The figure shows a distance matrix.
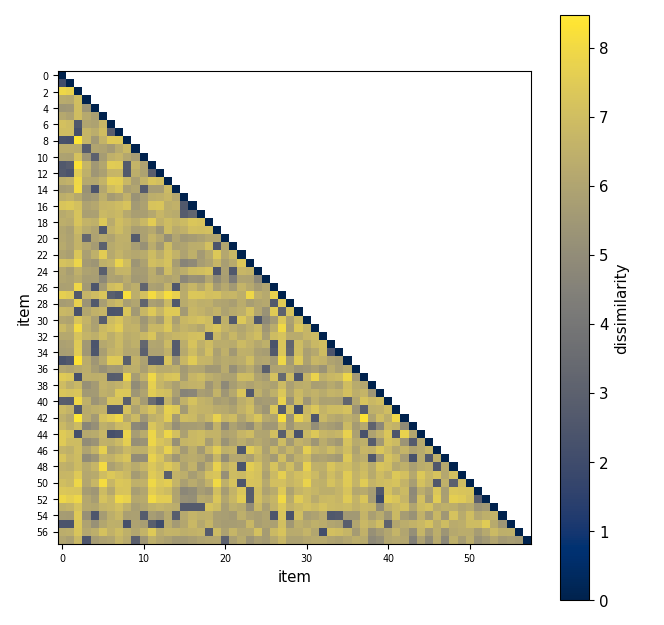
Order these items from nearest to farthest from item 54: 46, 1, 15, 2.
1, 15, 46, 2
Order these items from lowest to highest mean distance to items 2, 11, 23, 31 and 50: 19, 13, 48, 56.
48, 56, 19, 13
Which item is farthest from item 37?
42
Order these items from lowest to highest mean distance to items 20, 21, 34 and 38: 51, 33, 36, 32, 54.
54, 33, 36, 51, 32
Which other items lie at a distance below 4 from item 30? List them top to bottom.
5, 19, 21, 24
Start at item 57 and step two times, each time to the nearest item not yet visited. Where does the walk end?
9
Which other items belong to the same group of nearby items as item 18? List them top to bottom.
32, 56
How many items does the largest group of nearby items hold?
8
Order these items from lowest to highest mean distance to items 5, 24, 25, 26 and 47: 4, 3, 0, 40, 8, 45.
4, 45, 3, 40, 0, 8
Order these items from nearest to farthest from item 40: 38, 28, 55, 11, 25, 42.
55, 11, 28, 25, 42, 38
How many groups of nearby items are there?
13
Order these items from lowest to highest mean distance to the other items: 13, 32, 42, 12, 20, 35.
20, 12, 35, 32, 42, 13
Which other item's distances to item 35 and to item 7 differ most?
2
